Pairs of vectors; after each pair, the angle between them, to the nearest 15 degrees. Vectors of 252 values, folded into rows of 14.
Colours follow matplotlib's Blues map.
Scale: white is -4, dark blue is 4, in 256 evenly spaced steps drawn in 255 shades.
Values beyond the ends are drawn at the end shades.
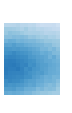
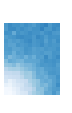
120 degrees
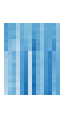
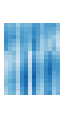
30 degrees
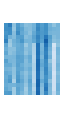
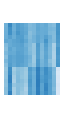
60 degrees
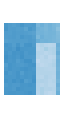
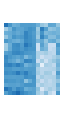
30 degrees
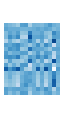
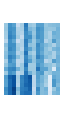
75 degrees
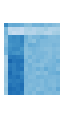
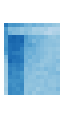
30 degrees
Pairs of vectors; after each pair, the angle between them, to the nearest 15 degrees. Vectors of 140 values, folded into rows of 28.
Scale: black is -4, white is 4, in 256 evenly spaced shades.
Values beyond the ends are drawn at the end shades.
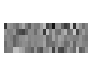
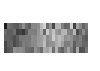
45 degrees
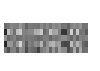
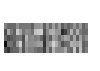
45 degrees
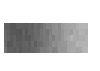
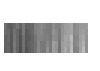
30 degrees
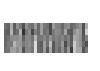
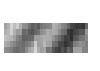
75 degrees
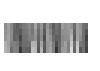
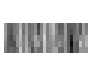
120 degrees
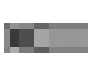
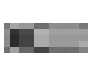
15 degrees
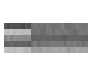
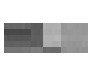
105 degrees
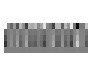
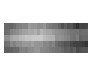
90 degrees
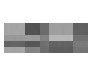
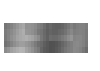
75 degrees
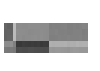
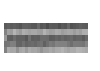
90 degrees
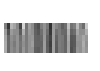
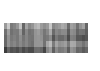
135 degrees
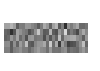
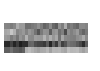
120 degrees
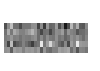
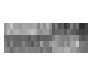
60 degrees
